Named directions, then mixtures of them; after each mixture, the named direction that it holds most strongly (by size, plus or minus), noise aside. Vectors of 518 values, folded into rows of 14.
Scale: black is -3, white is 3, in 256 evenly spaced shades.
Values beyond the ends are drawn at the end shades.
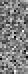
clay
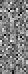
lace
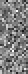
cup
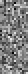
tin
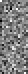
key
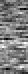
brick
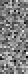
clay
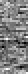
brick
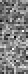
clay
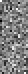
key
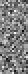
clay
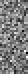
clay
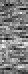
brick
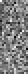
clay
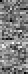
brick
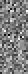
lace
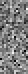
clay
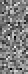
clay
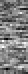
brick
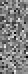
clay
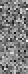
clay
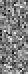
tin
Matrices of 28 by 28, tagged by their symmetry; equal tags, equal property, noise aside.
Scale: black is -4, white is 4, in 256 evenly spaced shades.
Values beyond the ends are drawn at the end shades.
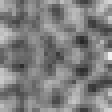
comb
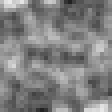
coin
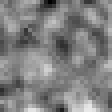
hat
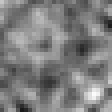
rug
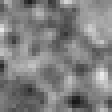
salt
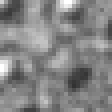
rug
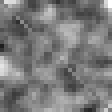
hat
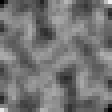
coin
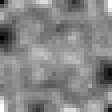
coin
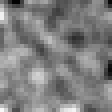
salt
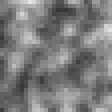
hat
